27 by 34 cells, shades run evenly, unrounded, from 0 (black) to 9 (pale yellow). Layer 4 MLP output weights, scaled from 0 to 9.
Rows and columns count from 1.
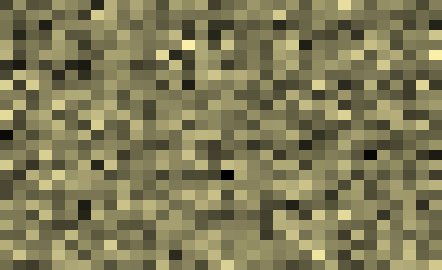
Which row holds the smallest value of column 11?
7
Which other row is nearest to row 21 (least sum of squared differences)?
8
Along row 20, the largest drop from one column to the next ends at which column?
18
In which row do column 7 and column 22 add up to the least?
21
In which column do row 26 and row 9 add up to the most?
25
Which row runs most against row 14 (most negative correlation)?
9
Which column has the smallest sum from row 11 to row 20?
29
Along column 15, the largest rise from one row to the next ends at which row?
5
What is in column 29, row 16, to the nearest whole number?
0
